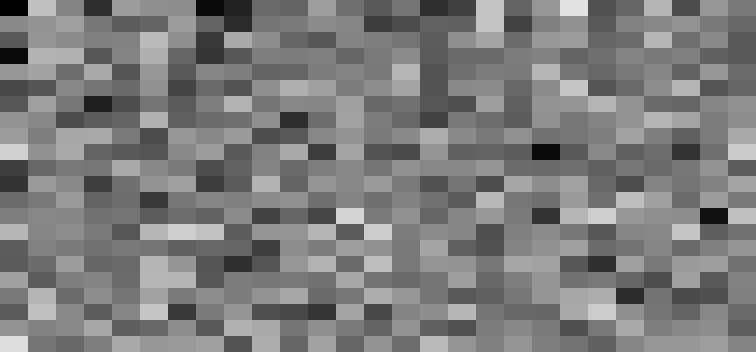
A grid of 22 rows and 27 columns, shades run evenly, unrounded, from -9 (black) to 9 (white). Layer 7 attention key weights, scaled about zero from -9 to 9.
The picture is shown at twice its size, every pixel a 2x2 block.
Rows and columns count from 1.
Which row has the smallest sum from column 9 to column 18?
1
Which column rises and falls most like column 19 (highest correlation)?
14
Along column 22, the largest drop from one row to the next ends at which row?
15
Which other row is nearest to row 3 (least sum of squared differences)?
11
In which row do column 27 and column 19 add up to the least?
2
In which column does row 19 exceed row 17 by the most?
22
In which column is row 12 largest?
10
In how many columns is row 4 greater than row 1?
16
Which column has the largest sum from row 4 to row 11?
13
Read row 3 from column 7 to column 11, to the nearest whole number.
1 -5 3 1 -2
